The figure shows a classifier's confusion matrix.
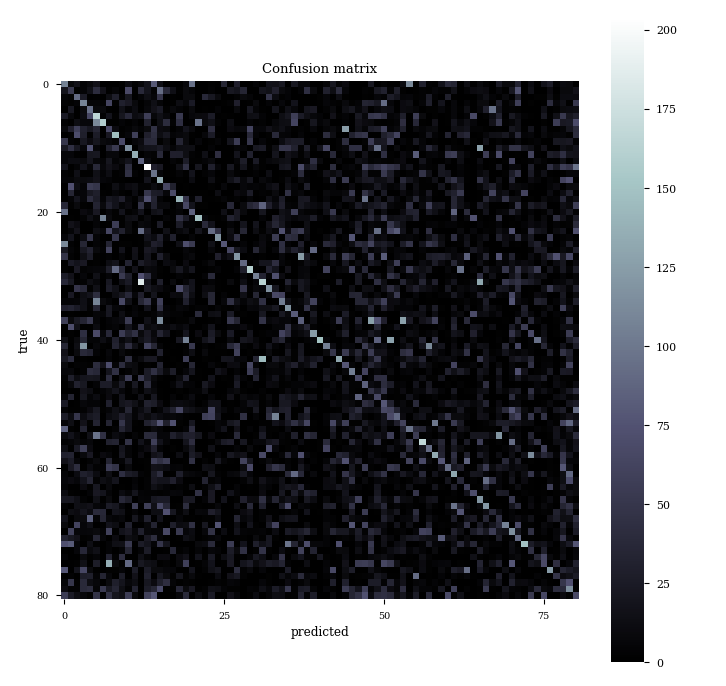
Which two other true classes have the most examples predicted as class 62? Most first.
29, 67
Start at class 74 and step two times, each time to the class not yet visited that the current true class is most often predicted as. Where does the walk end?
7
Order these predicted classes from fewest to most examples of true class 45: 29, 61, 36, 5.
36, 61, 5, 29
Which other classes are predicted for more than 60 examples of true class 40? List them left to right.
19, 49, 51, 74
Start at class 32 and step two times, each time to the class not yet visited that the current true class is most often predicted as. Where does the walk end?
47
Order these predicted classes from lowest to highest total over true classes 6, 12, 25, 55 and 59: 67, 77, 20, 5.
67, 77, 20, 5
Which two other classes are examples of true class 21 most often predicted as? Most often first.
6, 64
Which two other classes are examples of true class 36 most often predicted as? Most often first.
64, 21
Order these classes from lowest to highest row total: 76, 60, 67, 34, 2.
2, 67, 76, 60, 34
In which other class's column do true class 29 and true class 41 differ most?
3
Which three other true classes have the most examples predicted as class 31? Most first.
43, 19, 58
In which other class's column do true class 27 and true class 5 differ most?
37
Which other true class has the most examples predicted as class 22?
52
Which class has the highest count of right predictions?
13
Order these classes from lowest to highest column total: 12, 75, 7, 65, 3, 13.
75, 12, 65, 3, 7, 13
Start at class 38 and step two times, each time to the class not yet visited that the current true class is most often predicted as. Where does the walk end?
15
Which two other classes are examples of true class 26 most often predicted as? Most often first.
39, 7
